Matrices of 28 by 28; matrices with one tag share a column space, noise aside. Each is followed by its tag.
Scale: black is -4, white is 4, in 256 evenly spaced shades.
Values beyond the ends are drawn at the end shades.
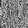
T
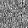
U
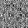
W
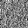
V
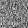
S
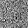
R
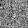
T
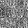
T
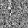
S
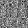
T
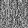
V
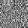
U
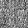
V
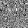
W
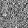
W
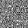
R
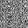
R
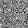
R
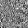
U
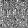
V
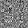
R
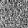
V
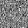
W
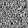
S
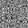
R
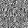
W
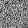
W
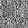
T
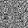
R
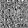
V
